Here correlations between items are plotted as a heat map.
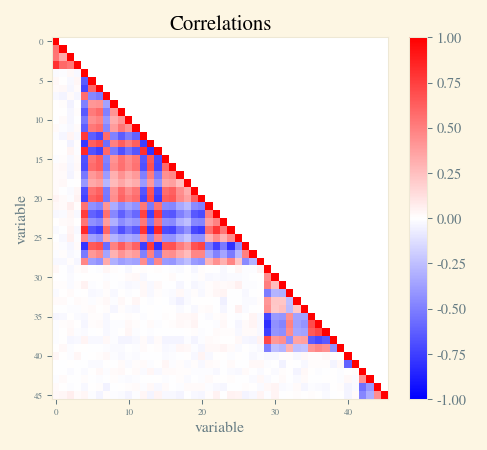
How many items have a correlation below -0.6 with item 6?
5
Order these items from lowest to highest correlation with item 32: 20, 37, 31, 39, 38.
38, 31, 20, 39, 37
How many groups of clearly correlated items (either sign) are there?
5
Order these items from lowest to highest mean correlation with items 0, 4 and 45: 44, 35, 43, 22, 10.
10, 43, 35, 44, 22
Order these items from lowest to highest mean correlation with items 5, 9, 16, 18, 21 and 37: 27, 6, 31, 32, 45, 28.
28, 31, 45, 32, 27, 6
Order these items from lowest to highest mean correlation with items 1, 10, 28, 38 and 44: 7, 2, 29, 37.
37, 7, 2, 29
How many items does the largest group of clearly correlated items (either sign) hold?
25
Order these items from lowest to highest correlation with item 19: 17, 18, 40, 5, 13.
40, 18, 17, 5, 13
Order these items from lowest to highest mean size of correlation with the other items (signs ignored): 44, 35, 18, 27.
44, 35, 18, 27
